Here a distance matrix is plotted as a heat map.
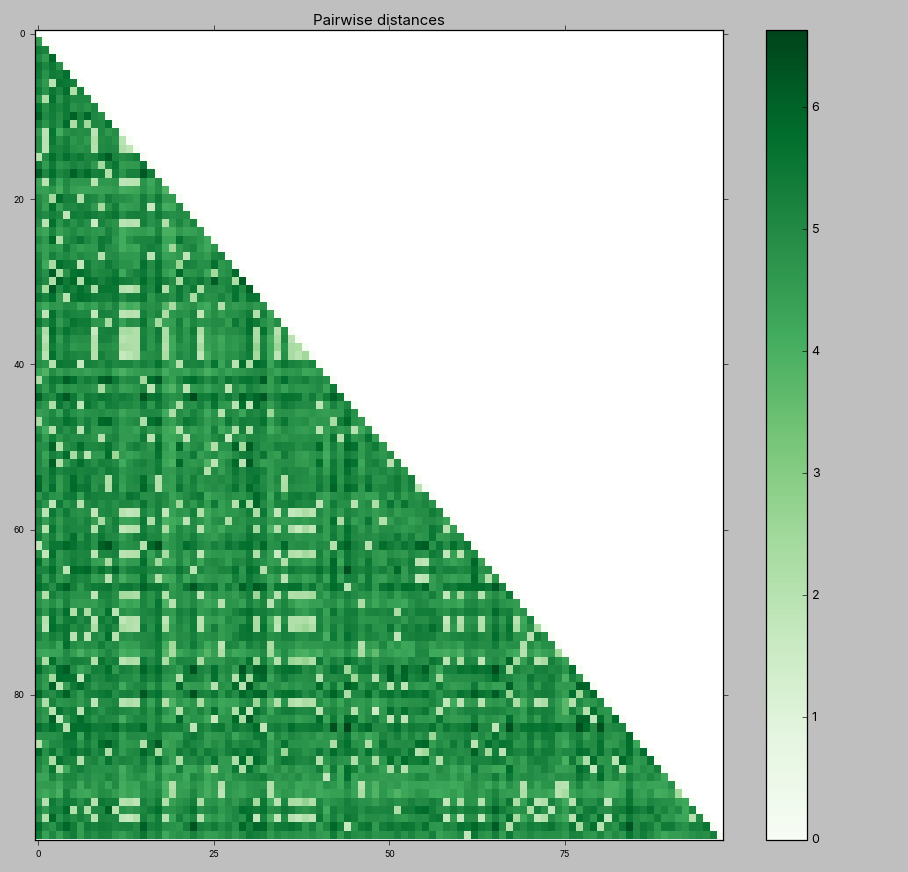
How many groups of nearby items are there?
14
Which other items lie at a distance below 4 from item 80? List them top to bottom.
44, 67, 77, 96
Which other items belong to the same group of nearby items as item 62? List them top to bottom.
0, 15, 42, 47, 86
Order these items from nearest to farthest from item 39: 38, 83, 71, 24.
71, 38, 24, 83
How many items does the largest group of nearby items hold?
23
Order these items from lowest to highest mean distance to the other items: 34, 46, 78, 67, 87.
34, 46, 78, 87, 67
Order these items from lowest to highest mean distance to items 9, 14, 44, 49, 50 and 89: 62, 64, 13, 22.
13, 64, 22, 62
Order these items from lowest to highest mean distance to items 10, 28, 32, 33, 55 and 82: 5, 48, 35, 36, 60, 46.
48, 35, 46, 60, 36, 5
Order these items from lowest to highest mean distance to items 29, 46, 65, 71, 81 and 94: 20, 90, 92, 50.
92, 50, 90, 20
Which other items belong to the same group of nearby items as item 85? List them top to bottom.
56
